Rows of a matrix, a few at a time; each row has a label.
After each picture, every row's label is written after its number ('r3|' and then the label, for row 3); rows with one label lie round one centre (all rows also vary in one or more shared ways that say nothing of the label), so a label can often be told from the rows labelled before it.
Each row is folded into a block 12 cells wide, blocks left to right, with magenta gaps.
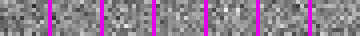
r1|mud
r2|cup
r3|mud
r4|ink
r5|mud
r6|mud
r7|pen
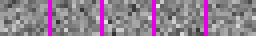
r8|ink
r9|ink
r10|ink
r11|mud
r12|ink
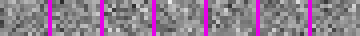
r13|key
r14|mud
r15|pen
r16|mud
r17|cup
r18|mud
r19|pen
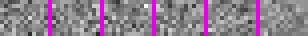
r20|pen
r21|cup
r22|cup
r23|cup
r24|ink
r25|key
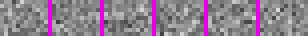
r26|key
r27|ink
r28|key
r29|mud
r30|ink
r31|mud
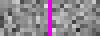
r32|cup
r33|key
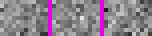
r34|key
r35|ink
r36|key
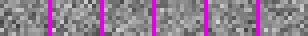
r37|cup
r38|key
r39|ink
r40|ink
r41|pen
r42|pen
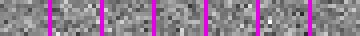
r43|ink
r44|key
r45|ink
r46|mud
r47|cup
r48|cup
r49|pen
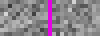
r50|ink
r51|mud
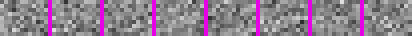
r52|key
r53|key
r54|key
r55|ink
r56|cup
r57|ink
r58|ink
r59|cup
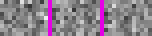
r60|ink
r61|mud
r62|pen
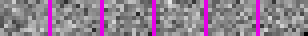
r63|cup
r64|ink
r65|key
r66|pen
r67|pen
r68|cup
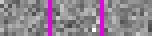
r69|ink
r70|key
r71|pen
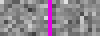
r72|ink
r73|pen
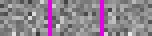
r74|pen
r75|cup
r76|mud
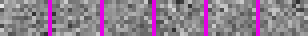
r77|key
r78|pen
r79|key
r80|mud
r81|key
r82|ink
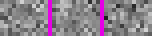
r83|cup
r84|key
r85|cup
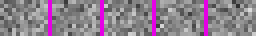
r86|cup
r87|cup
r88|mud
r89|cup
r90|pen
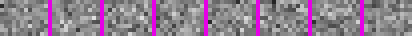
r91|ink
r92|pen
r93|mud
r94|cup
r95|pen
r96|cup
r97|key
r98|ink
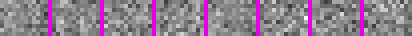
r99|key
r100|pen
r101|pen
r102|mud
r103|key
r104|ink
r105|ink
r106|key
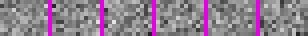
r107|ink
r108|ink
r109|key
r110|ink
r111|pen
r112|cup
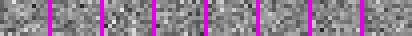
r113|mud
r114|mud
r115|cup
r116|key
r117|ink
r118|key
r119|mud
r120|mud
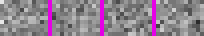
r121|ink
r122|cup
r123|mud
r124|ink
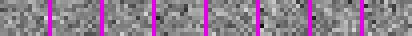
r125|key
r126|key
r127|ink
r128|cup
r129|key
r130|key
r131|cup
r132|ink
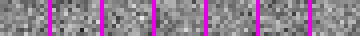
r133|mud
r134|ink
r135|cup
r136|cup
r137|cup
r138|ink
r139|mud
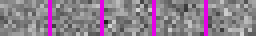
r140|cup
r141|cup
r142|key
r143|cup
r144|cup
